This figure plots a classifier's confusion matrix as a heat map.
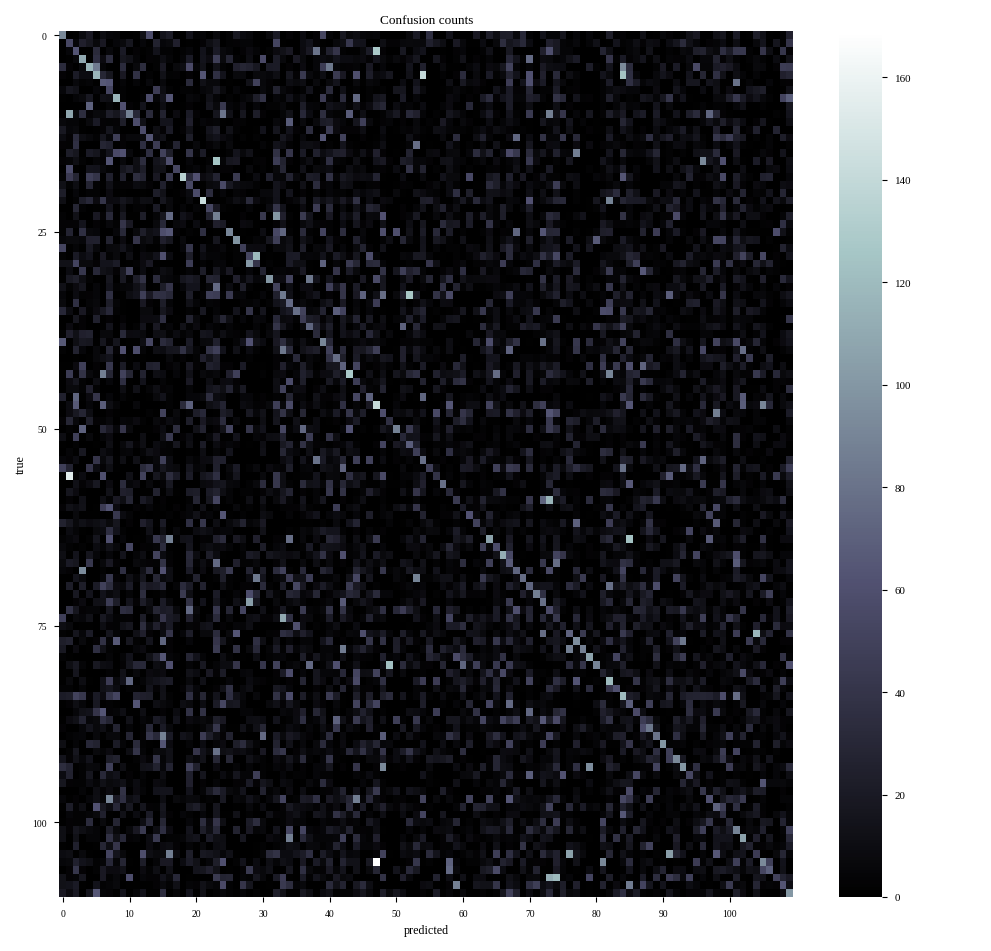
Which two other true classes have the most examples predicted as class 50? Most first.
25, 87
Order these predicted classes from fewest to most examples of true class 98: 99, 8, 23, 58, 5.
58, 23, 8, 99, 5
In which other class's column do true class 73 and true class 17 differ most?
19
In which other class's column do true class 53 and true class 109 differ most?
5
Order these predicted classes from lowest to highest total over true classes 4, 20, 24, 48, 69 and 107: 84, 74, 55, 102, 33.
55, 102, 33, 84, 74
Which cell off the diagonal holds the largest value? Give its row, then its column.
105, 47
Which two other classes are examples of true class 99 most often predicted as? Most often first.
84, 54
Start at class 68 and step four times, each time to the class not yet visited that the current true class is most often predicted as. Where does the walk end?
10
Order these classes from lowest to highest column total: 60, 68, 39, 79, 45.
79, 45, 60, 68, 39
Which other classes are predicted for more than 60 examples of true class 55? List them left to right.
42, 84, 93
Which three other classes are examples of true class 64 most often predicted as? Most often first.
85, 16, 34
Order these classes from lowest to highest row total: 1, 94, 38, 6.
38, 94, 6, 1
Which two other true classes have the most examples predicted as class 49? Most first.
80, 84
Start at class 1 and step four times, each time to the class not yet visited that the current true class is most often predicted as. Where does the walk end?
96
